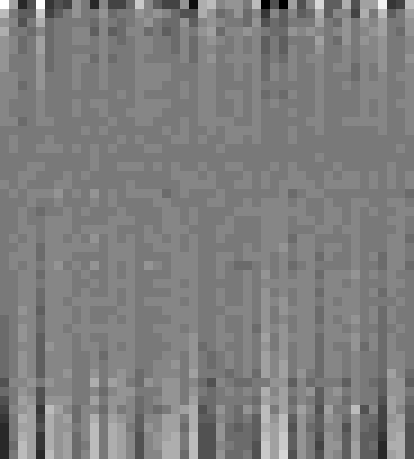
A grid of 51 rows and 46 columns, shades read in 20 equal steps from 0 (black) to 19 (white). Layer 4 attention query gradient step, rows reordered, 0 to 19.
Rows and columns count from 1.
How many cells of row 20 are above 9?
18
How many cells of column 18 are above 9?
25
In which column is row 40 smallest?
5
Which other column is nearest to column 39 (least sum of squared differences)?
42
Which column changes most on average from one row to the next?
11
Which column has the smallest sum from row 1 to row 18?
30
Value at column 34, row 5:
9
